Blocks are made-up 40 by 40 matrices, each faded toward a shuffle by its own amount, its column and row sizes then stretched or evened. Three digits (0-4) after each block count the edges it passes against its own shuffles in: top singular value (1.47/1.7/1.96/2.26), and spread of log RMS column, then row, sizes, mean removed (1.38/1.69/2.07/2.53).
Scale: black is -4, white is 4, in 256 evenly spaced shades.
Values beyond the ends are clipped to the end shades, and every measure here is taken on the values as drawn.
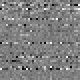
0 0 4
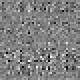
2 1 4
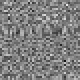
3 1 2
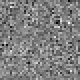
0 2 1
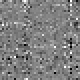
1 3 2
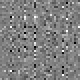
2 3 1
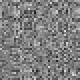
3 2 1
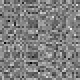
3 0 0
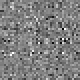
2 1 3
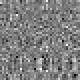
3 2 1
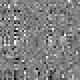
3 3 1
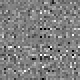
2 1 3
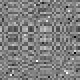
4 0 0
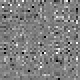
3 1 1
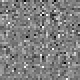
1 1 1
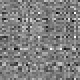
3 1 4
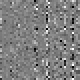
3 4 0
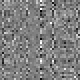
4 4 0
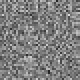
3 1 1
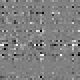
1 2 4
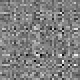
4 2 3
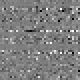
1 1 4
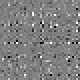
2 3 3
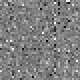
0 2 1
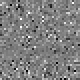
0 0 0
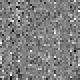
0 3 0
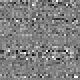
1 0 4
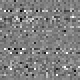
1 1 4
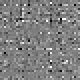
0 2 4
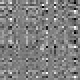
4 4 3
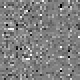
1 3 1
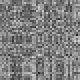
3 1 1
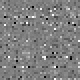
0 1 3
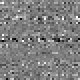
1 0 4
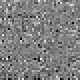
1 1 1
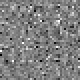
2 2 1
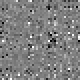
0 3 2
